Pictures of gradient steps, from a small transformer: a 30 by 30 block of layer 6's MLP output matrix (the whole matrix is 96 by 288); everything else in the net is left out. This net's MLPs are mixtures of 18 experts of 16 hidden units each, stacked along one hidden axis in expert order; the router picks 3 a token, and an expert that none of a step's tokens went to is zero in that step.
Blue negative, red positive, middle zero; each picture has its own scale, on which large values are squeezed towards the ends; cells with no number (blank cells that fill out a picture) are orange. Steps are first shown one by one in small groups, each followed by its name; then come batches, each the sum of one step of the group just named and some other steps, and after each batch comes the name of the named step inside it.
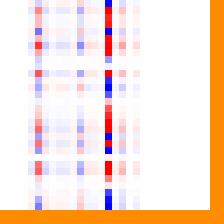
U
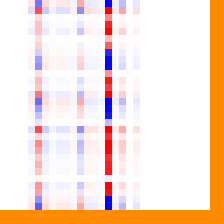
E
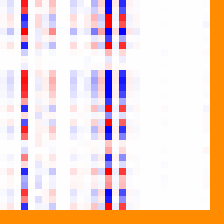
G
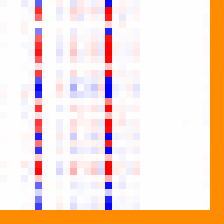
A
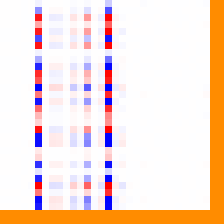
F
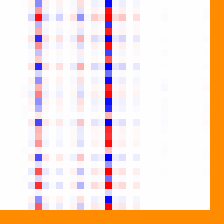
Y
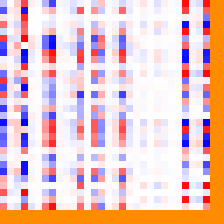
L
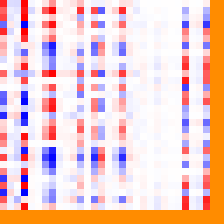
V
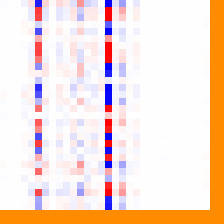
A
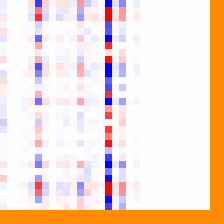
Y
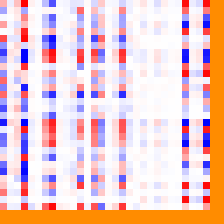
L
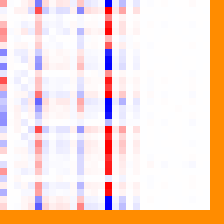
E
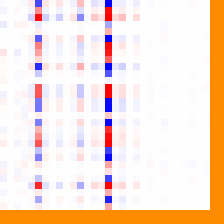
Y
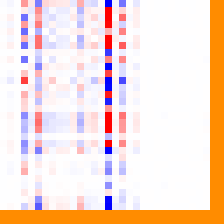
U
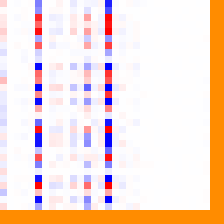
F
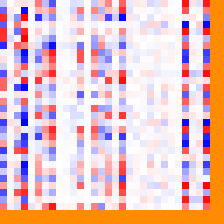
L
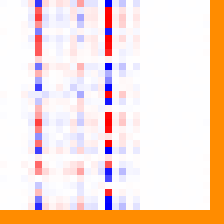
A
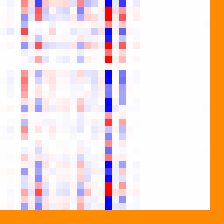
G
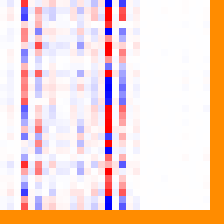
U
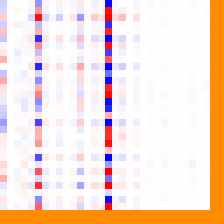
Y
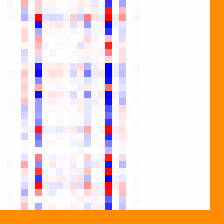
Y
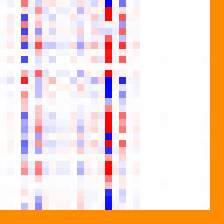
U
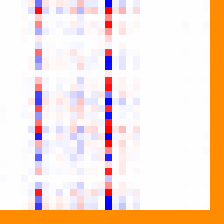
E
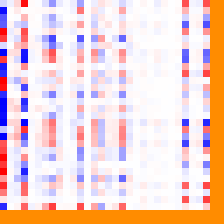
L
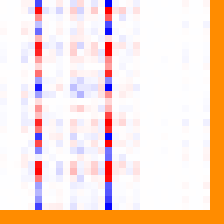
A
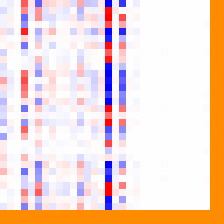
G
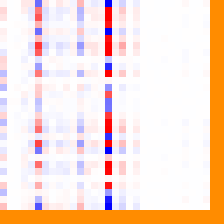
U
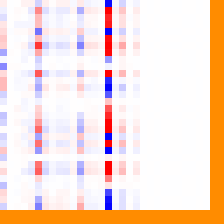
U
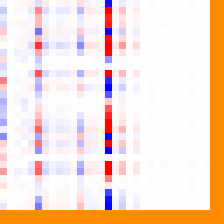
U
